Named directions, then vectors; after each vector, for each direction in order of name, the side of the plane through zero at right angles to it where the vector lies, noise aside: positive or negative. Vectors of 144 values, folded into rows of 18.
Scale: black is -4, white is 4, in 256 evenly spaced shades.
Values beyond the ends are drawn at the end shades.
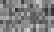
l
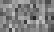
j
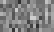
negative, negative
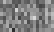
negative, negative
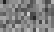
positive, positive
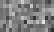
positive, negative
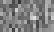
negative, negative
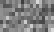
negative, positive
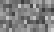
negative, positive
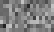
positive, negative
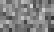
positive, negative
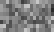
negative, positive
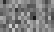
positive, positive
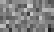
positive, negative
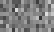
negative, negative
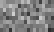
positive, negative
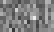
negative, negative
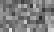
negative, positive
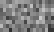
positive, negative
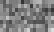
negative, positive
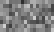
negative, positive
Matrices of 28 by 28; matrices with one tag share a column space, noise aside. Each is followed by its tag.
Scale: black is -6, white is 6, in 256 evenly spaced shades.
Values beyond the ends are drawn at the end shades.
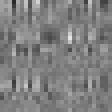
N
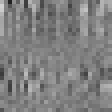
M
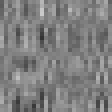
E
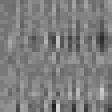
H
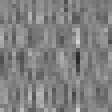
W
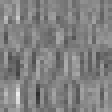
W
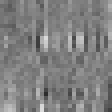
H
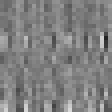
H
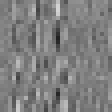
E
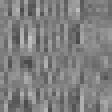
E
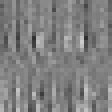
H
